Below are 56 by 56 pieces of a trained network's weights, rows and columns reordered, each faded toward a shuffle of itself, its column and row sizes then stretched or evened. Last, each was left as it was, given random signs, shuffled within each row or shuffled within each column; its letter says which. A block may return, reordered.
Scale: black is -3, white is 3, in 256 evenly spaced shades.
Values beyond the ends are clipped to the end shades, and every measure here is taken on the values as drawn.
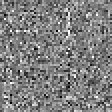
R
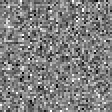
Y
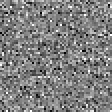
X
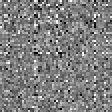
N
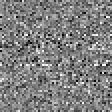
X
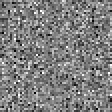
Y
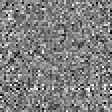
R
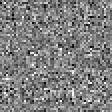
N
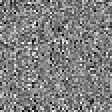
N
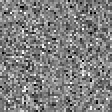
Y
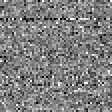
X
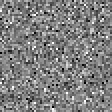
Y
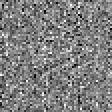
Y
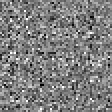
R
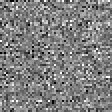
N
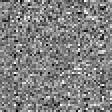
R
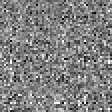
R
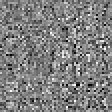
N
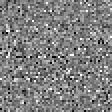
X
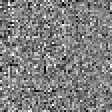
N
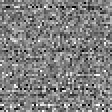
X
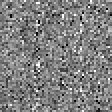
Y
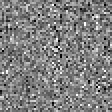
Y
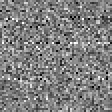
X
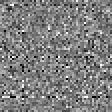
R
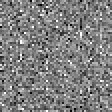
Y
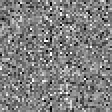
Y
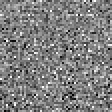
X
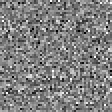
X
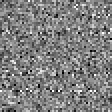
X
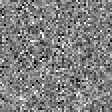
Y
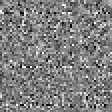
R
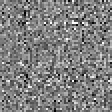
N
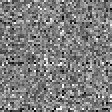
R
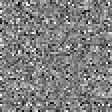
R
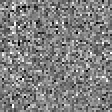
R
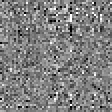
N
